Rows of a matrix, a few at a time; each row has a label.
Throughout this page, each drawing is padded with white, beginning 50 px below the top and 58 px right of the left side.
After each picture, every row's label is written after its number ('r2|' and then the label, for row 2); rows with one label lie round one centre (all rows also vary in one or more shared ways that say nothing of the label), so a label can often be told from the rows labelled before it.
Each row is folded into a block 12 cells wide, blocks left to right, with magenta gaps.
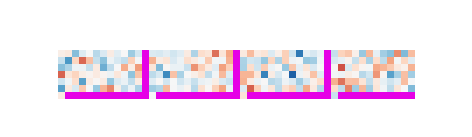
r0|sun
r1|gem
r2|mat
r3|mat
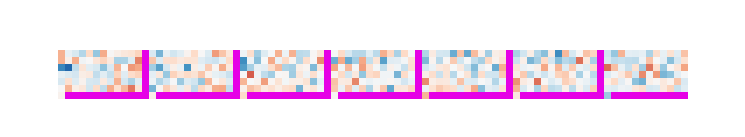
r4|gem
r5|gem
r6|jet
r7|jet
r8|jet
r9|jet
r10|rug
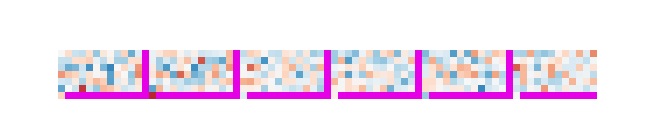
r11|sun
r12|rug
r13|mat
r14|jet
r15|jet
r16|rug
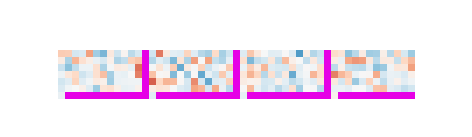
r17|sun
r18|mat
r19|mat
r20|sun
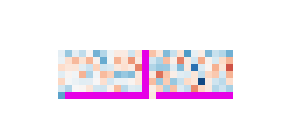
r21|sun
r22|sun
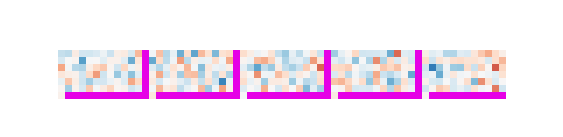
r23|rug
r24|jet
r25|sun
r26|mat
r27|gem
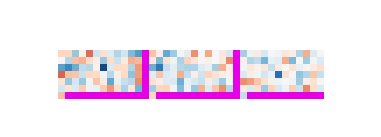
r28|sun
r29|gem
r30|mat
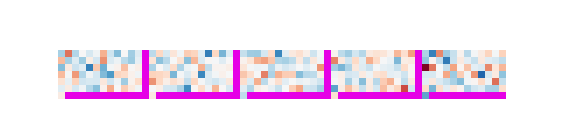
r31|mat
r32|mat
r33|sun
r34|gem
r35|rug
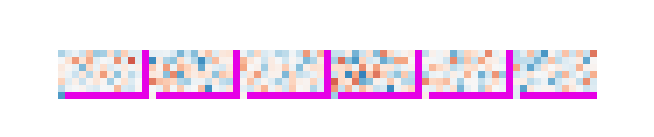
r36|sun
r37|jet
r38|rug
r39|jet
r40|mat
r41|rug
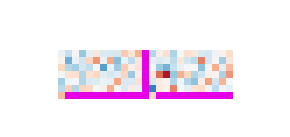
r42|rug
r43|rug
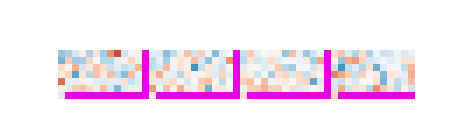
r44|jet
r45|jet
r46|jet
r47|sun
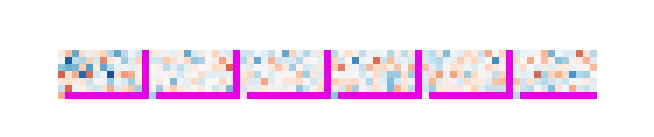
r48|mat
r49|sun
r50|jet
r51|mat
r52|rug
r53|sun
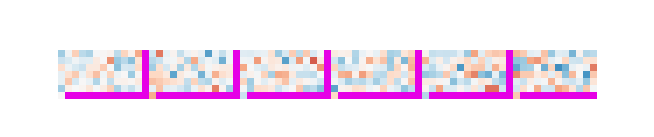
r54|rug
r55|mat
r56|sun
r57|rug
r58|gem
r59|sun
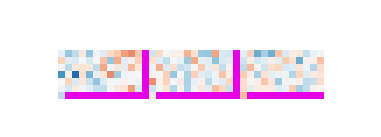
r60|gem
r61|mat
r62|jet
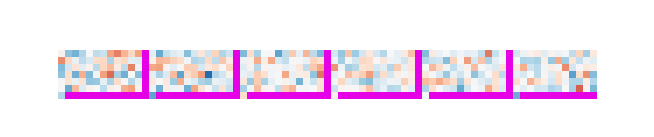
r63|gem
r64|sun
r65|sun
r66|rug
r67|mat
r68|mat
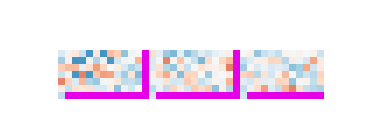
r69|jet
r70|sun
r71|sun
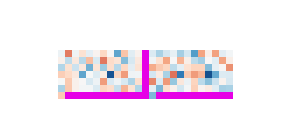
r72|mat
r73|sun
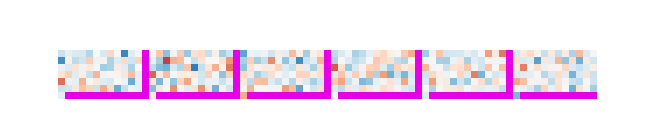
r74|jet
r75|sun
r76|jet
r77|rug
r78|rug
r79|mat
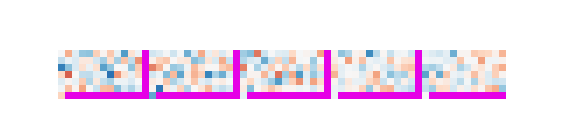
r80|jet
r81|sun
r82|rug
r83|sun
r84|gem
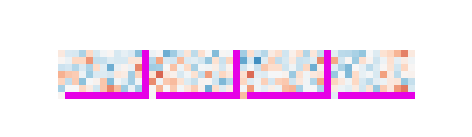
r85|sun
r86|jet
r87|jet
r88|gem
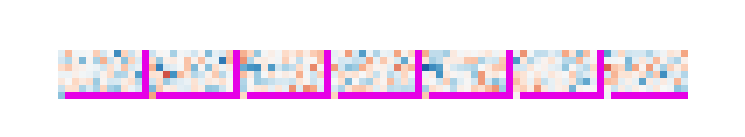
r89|mat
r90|rug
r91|gem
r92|rug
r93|gem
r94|jet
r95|rug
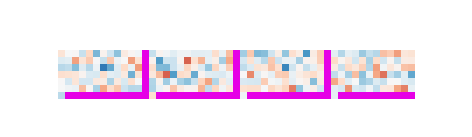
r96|sun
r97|rug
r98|jet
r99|gem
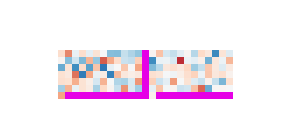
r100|mat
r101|jet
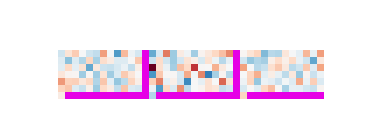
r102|mat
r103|rug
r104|rug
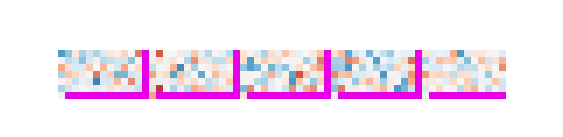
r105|rug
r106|mat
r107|gem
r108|sun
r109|sun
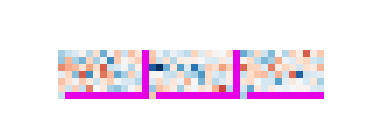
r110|jet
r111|gem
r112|rug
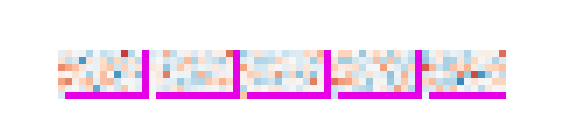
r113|mat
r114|rug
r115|rug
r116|mat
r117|rug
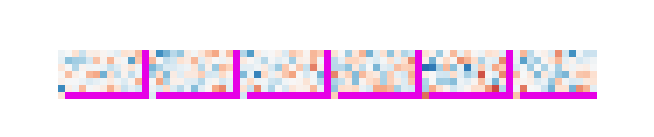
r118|rug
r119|gem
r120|gem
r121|sun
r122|gem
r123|mat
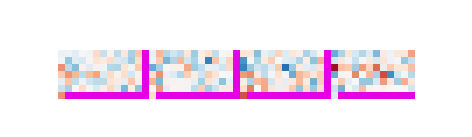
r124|rug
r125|jet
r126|jet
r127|rug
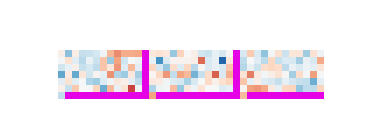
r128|gem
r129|rug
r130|jet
